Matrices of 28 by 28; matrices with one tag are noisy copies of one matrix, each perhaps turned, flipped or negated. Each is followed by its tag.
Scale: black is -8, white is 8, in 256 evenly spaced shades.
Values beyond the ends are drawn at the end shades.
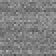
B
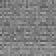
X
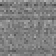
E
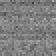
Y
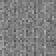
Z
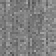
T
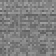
X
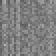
E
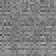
X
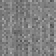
B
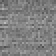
T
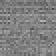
X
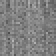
T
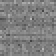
Y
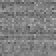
Y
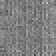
X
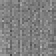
Z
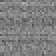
Y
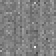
Y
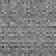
X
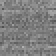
T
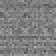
E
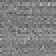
B
